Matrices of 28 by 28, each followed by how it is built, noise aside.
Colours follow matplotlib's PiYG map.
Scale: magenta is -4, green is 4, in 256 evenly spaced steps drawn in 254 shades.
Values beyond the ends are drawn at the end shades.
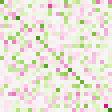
diagonal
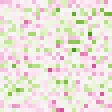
blocks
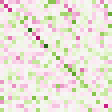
diagonal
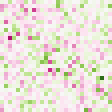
block diagonal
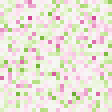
noise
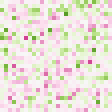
blocks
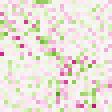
block diagonal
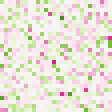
noise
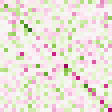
diagonal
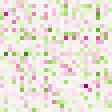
low rank
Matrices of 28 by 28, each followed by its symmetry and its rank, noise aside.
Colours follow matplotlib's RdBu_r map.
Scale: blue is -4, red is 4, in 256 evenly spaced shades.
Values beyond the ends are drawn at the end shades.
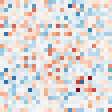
symmetric, rank seven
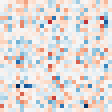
no symmetry, rank six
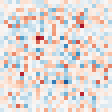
no symmetry, rank six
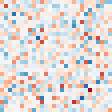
symmetric, rank eight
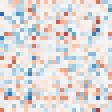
no symmetry, rank seven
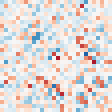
symmetric, rank eight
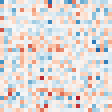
no symmetry, rank seven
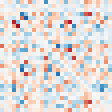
antisymmetric, rank six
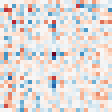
no symmetry, rank six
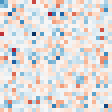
symmetric, rank seven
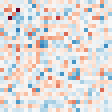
symmetric, rank seven
